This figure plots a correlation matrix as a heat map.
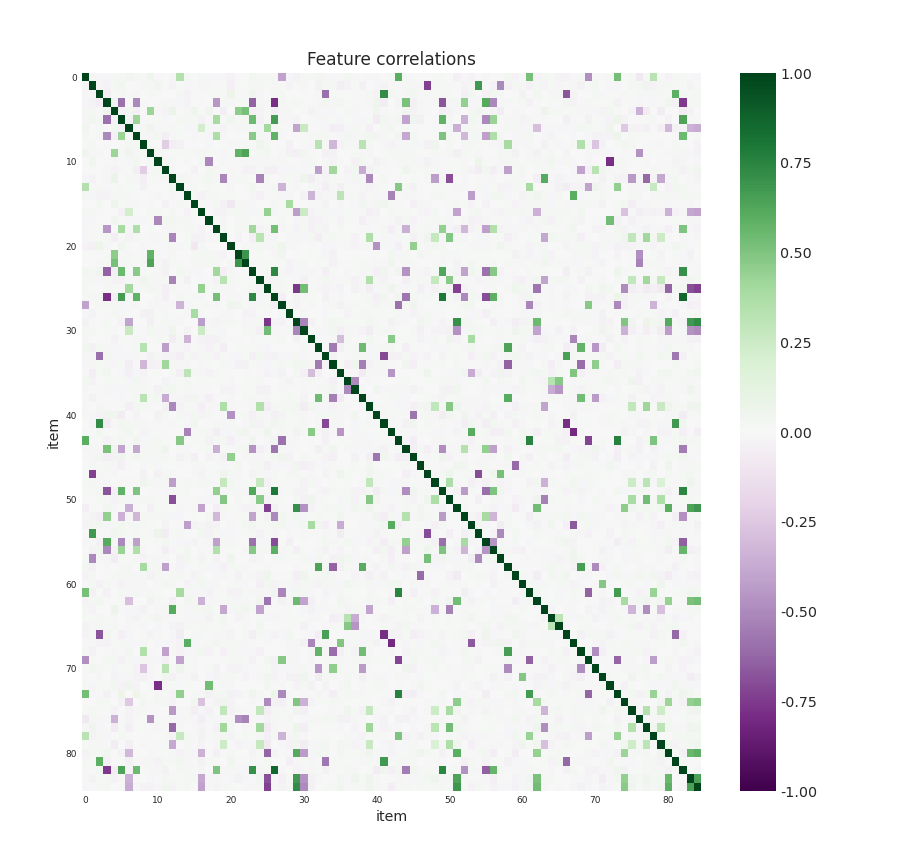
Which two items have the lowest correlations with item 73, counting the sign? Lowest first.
69, 27
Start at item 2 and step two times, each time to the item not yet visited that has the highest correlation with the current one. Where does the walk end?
81
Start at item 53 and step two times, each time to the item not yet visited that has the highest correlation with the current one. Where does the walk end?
31
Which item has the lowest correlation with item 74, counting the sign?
25
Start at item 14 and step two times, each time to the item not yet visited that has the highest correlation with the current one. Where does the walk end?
35
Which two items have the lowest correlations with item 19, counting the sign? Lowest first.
12, 63
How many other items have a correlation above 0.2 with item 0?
5
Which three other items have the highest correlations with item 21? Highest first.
22, 9, 4
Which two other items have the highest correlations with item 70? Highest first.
34, 11
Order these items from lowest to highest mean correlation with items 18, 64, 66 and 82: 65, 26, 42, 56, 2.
2, 42, 65, 56, 26
